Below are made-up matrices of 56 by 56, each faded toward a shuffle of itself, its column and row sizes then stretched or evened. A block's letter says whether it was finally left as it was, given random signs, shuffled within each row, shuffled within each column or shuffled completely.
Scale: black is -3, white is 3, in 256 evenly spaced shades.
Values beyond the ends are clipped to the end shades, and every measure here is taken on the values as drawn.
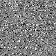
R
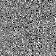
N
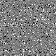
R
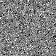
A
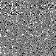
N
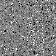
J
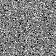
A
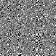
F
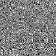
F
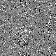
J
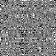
F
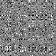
F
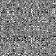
F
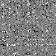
N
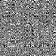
F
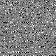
R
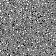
A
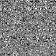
R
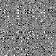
F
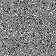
A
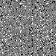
J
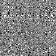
N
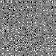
F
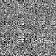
F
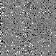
N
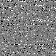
R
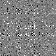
N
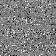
R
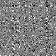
F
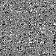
N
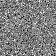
A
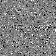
R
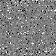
R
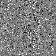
J
